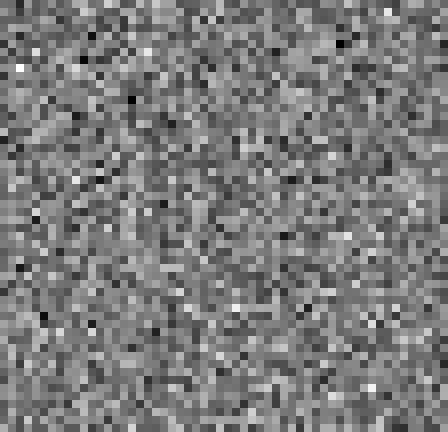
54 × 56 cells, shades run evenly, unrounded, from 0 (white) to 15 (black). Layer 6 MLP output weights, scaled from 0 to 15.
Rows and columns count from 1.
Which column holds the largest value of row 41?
12
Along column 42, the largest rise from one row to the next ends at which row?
38
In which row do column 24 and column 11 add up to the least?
39
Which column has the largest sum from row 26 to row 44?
49
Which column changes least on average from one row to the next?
9
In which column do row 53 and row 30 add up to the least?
48
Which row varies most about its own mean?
23
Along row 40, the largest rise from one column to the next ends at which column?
6
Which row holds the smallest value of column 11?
2
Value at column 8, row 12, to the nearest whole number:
8
